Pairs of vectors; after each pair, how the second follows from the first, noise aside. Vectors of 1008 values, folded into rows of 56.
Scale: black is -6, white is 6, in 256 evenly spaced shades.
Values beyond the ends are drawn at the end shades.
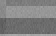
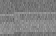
wrapped around, shrunk.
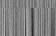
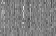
reversed, negated, partly zeroed.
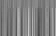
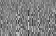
sign-scrambled.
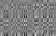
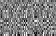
negated, scaled up.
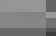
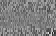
sign-scrambled.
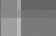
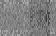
wrapped around, negated, partly zeroed.
